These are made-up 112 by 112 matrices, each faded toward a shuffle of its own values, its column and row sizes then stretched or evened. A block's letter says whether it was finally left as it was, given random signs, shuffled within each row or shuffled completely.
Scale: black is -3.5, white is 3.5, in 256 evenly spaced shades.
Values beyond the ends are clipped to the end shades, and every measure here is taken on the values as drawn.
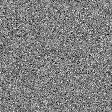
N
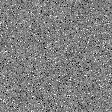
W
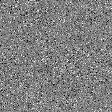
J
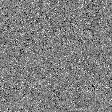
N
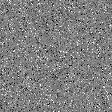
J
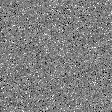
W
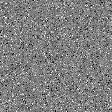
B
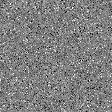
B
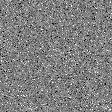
W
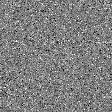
N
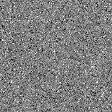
B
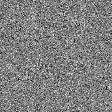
J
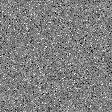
W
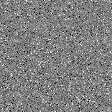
N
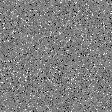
N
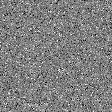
N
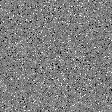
N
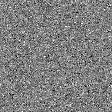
B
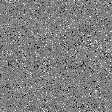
B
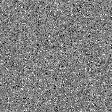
J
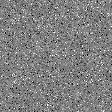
J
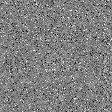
B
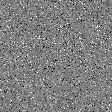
N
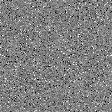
B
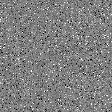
B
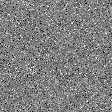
N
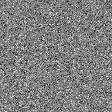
B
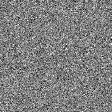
B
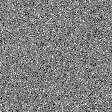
W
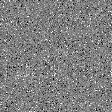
B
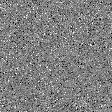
N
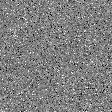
W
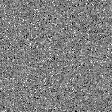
B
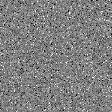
B
